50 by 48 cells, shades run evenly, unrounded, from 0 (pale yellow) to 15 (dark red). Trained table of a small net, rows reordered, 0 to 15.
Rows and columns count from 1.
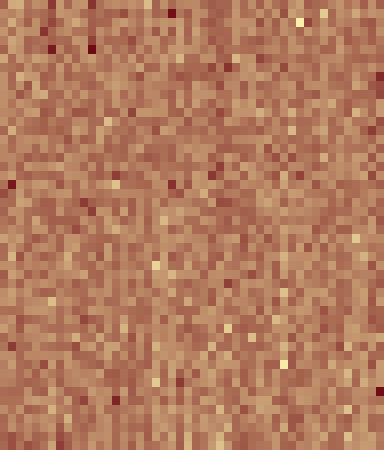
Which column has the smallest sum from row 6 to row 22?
41
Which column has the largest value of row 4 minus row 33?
22
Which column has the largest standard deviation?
36
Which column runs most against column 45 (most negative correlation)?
11
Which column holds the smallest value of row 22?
26
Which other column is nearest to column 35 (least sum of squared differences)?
18
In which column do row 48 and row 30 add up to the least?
20
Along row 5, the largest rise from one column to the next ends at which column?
12
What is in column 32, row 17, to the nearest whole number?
9
